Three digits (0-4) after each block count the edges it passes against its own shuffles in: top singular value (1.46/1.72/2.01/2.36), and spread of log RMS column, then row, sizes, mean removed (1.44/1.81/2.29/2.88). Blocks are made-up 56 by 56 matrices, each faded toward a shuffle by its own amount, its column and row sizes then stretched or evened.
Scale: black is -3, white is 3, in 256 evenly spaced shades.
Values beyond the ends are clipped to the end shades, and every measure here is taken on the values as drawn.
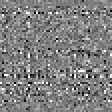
2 2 4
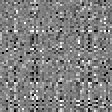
4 3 2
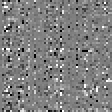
1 4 2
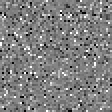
0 0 1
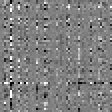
3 4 2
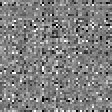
2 3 4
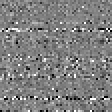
1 0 4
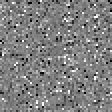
0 1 0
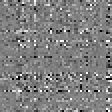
1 3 4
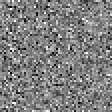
0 2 0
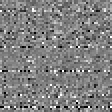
1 1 4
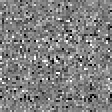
0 1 2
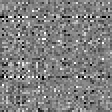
3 2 3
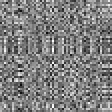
4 3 2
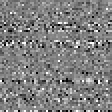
3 0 4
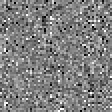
1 2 0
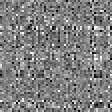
4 3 2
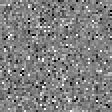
0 2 1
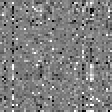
3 3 2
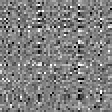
4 3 2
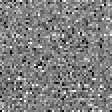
1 0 1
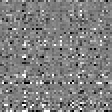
2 3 4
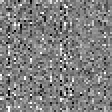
2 4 0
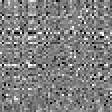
4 1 3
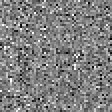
1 1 0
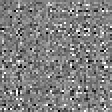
1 3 3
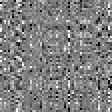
3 4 0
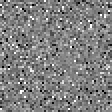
0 0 0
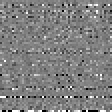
3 1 4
